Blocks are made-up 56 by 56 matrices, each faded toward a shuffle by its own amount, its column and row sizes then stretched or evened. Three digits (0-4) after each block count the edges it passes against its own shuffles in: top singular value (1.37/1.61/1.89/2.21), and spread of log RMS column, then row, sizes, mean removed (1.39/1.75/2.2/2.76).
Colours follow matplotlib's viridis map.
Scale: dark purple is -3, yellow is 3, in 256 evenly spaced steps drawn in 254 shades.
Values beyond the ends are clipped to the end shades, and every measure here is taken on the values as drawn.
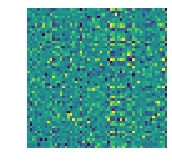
4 2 1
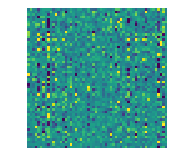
3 4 0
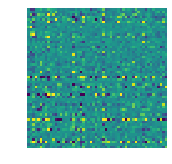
1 2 4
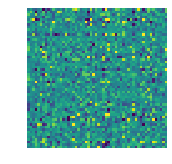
1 2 3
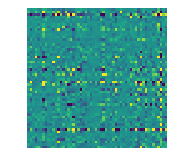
3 3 4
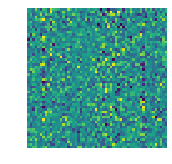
0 3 0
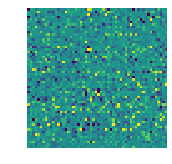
0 0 2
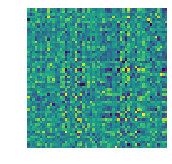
4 3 2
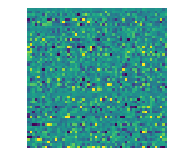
0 0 4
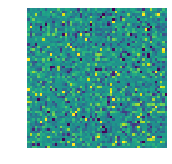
1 0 0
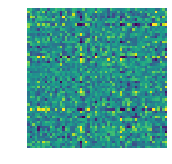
4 3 3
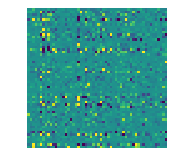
2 3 4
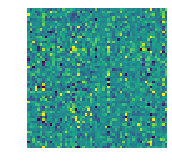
0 3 0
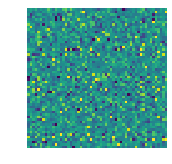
2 0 1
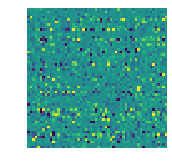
1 0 3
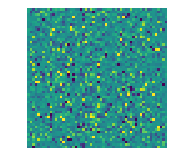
2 2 0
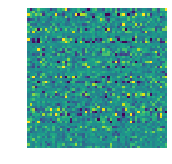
0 0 4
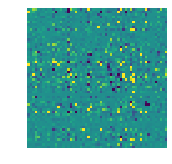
1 3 4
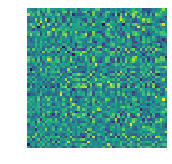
4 0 2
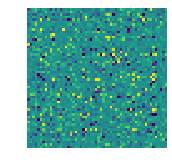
0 1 2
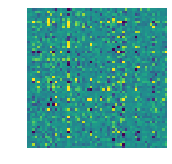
2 4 2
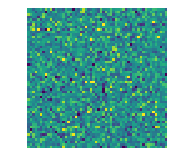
0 0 1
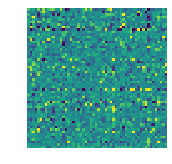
1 1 3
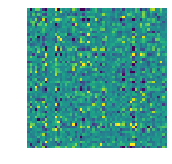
3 4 2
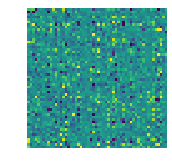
1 3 2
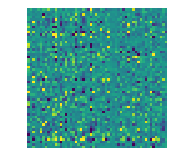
2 4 2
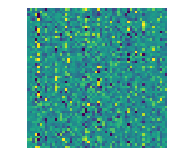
1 4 0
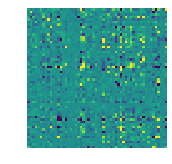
2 4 3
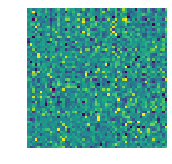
3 2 0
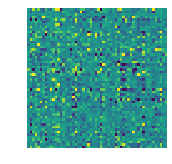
1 3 3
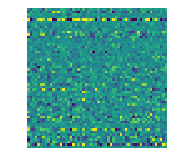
3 0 4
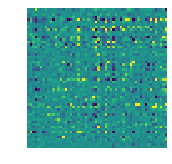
3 2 4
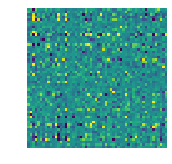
3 2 3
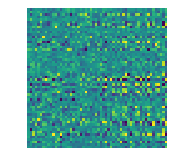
4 2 4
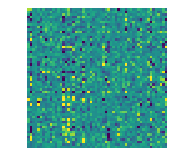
2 4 2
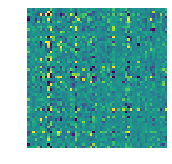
3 4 3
